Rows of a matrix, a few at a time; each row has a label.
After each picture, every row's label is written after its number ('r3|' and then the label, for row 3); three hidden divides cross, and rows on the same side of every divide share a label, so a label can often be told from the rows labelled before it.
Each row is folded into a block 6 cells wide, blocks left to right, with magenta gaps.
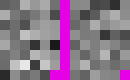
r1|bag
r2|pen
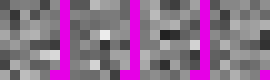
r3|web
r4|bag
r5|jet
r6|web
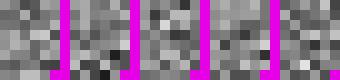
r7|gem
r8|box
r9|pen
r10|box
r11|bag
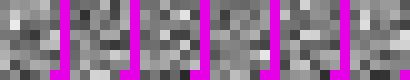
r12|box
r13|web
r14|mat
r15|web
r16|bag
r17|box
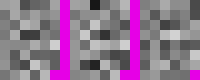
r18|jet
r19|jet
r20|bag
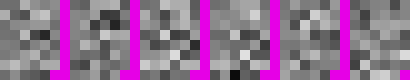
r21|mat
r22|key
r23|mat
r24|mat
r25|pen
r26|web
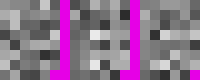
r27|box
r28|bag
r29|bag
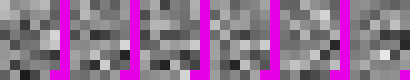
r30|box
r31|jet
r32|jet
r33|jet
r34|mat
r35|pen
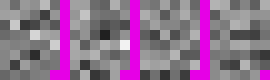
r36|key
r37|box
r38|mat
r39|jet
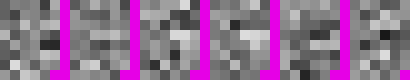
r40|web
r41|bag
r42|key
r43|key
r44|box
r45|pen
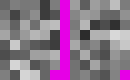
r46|web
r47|key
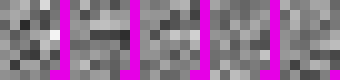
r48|key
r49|pen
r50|key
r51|web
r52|box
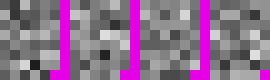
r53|bag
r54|key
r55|mat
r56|gem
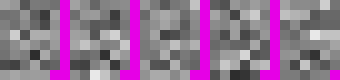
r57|gem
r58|gem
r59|jet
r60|mat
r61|key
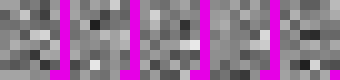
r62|gem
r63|key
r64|box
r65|box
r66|jet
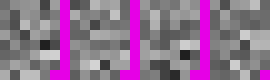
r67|web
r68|bag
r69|box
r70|key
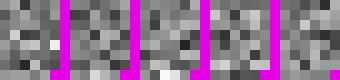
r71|jet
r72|gem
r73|web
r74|mat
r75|pen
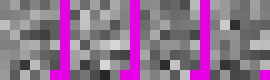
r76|jet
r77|box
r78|jet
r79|box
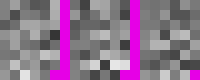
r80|web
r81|bag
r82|gem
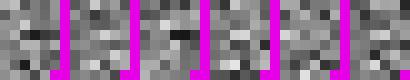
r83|jet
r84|bag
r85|pen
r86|bag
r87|gem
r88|bag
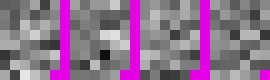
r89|web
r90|key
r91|box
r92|gem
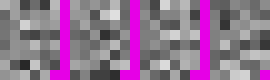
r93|jet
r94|mat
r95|bag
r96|web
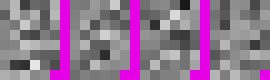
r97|jet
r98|key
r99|pen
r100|web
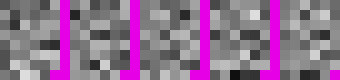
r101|web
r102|jet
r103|gem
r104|mat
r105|mat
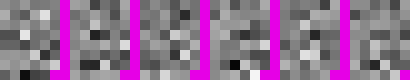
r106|mat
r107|jet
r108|gem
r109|jet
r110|pen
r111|jet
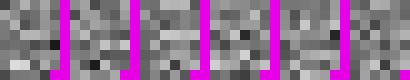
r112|bag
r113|jet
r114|bag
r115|mat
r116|web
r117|bag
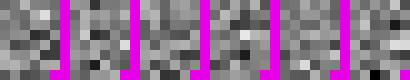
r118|mat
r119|jet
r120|box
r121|key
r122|bag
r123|box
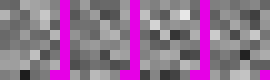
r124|mat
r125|gem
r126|mat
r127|gem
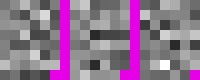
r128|mat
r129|jet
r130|bag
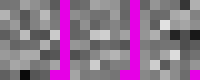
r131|mat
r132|bag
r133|pen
